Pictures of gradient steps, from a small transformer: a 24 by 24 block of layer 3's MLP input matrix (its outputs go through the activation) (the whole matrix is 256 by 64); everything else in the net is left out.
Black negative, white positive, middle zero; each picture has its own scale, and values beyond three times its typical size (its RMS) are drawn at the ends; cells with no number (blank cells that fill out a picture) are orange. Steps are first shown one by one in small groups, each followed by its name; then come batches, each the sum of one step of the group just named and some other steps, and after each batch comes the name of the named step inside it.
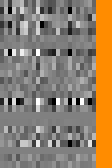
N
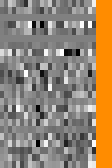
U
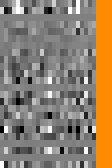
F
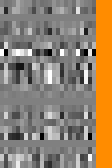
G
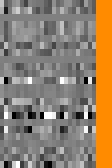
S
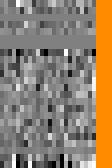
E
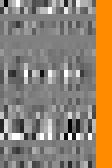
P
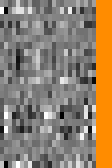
S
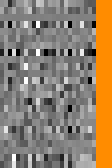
E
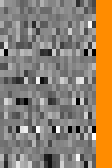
G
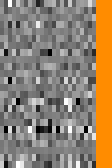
G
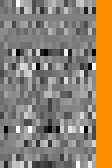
E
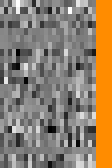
E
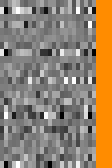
S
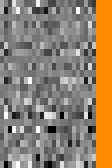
S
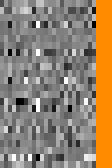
N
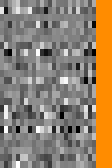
S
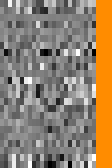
E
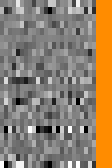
F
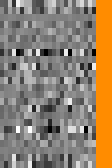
E
